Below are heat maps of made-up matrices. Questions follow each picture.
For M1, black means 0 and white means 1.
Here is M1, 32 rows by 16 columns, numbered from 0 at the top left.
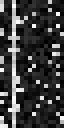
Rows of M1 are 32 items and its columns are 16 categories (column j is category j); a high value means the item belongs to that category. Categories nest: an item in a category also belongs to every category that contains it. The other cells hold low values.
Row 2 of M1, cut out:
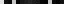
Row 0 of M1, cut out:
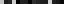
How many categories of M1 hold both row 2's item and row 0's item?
3
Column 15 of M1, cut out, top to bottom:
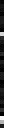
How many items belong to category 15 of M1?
3
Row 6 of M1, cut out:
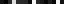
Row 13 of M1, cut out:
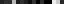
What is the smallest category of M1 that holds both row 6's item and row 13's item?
14
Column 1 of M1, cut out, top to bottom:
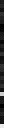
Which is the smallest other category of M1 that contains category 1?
0
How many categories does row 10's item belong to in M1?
1
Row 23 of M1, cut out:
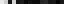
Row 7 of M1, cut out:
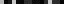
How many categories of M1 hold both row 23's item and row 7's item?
2
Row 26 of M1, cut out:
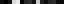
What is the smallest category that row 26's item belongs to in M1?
9
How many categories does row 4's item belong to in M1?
3
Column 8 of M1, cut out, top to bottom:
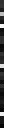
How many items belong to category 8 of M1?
4
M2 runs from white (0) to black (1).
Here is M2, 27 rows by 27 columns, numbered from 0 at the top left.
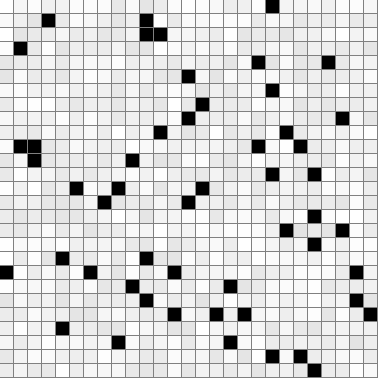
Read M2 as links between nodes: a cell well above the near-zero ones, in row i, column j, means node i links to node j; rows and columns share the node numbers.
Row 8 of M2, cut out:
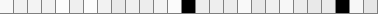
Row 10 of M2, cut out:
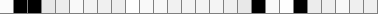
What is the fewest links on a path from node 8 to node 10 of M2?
7
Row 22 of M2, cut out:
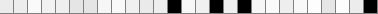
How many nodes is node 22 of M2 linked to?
4
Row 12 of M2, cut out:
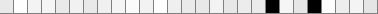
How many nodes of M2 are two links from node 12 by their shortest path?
6
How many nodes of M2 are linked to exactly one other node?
9
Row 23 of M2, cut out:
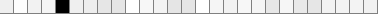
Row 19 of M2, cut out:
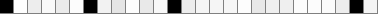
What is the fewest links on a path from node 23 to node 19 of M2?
6
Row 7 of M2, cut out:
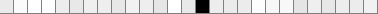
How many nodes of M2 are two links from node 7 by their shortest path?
1
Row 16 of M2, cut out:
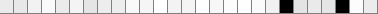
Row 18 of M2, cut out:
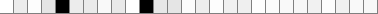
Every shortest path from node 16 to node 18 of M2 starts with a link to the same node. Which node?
node 20
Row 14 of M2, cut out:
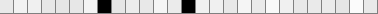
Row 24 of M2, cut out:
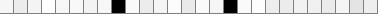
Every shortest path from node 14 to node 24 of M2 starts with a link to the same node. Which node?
node 13
